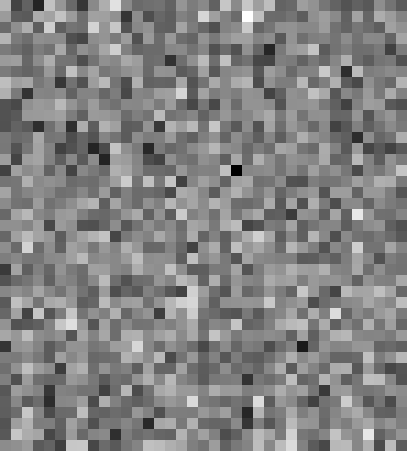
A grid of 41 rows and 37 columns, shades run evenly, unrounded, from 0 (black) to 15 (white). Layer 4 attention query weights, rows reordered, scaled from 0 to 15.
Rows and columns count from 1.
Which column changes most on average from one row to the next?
16
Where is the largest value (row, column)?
2, 23
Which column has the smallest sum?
1
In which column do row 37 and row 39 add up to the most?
18
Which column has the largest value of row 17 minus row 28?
14
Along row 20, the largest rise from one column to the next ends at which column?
33
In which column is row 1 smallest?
4
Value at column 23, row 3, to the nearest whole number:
12
